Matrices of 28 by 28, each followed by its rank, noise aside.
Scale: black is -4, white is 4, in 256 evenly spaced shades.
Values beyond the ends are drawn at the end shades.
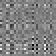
two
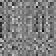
three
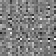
four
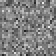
eight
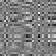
two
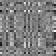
two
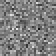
eight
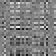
two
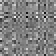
two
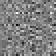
four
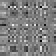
two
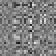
three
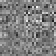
three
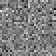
eight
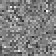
eight
